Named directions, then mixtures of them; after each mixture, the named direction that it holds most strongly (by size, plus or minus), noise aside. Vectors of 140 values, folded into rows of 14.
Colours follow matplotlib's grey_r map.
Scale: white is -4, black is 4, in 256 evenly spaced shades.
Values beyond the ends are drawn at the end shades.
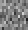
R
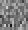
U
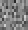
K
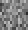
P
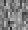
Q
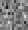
K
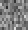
K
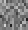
U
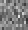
R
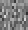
K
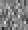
R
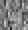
Q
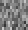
Q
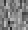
Q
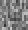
Q
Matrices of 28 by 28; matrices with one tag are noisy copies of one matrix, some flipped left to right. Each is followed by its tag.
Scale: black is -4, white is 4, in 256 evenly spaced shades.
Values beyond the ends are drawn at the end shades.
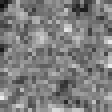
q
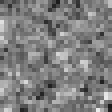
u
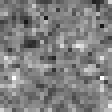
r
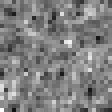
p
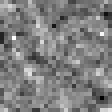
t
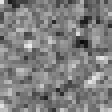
r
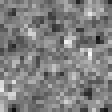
p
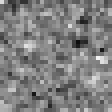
r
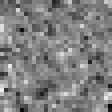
u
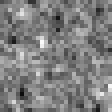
p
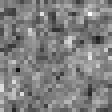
p
